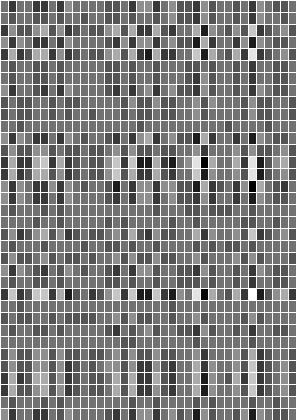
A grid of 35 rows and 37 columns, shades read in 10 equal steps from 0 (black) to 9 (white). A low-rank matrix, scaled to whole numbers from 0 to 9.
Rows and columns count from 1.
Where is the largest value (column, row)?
32, 25
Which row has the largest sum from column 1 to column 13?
29
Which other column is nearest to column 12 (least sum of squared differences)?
37
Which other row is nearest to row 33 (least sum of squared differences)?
3
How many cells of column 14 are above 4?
6
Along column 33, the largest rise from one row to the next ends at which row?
16
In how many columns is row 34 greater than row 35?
12
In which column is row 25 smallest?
26
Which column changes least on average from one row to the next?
28
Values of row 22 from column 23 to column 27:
4 4 5 3 4
